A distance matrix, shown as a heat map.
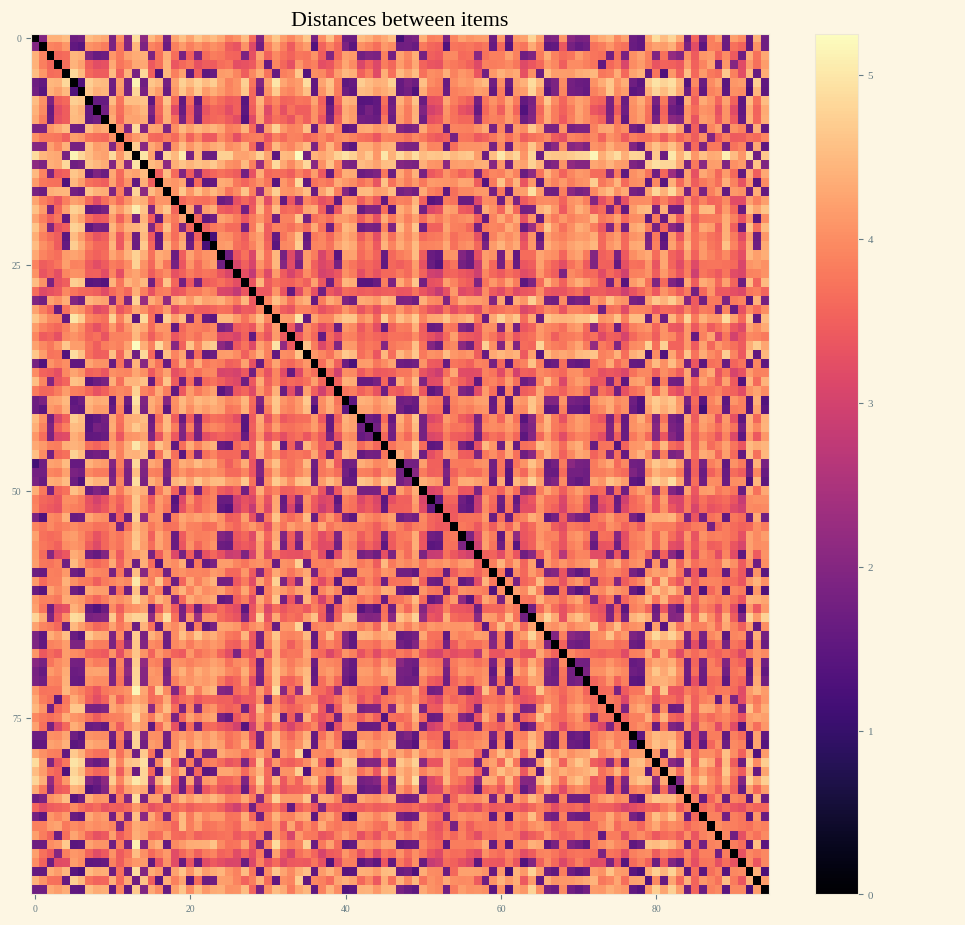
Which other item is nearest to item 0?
47
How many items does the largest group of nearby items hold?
30
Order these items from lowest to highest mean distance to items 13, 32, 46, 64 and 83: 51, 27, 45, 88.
27, 51, 45, 88
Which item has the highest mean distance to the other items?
13
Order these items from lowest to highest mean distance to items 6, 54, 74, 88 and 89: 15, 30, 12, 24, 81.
12, 30, 15, 24, 81
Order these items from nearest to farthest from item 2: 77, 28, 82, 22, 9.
9, 82, 28, 22, 77
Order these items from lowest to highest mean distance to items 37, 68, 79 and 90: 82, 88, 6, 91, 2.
88, 91, 2, 82, 6
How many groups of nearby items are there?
8
